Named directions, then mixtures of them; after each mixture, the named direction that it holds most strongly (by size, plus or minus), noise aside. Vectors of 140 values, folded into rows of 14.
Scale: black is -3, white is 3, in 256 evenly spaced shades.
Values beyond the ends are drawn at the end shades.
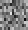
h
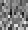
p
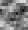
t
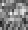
t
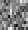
p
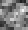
t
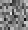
h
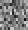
h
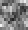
t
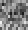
p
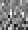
p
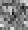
h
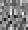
p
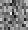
h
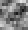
t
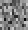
h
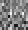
p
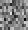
h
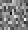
h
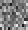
h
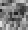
t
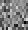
p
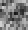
t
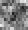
t
